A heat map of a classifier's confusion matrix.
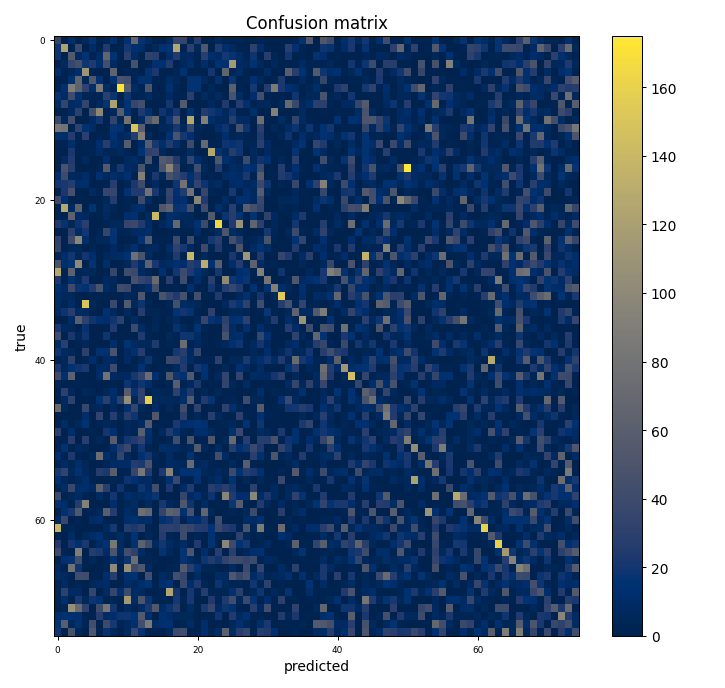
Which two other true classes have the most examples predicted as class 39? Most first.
29, 50
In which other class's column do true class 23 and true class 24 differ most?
26
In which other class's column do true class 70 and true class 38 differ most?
10
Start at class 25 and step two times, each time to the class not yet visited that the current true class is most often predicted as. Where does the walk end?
56
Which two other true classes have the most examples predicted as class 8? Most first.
66, 63
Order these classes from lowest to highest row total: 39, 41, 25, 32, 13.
39, 13, 41, 25, 32
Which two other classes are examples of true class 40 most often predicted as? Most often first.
62, 34
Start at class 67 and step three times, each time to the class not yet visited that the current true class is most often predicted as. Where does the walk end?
22
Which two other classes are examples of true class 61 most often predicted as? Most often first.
0, 29
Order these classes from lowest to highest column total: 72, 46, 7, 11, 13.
46, 7, 72, 11, 13
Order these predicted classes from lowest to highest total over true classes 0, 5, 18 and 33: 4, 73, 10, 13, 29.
13, 73, 29, 10, 4
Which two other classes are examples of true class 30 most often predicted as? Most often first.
24, 63
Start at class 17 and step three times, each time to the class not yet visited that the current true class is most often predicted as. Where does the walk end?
16
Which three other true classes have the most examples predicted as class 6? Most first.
9, 52, 56
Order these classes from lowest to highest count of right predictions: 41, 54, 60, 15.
15, 54, 60, 41
